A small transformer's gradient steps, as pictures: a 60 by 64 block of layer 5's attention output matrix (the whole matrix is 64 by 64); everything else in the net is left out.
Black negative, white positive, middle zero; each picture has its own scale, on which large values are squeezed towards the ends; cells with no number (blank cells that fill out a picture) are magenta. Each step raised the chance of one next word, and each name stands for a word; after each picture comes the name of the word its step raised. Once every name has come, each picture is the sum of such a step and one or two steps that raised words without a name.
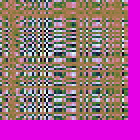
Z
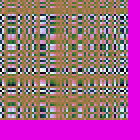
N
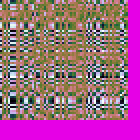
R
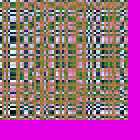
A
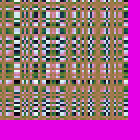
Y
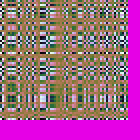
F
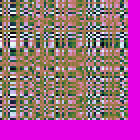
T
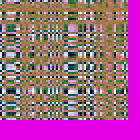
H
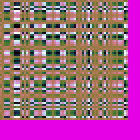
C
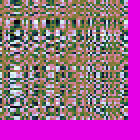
Z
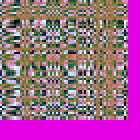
A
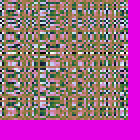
N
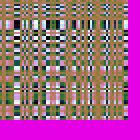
R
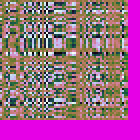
C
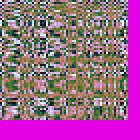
A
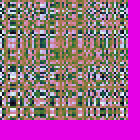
T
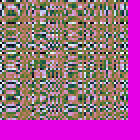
Z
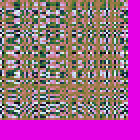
A
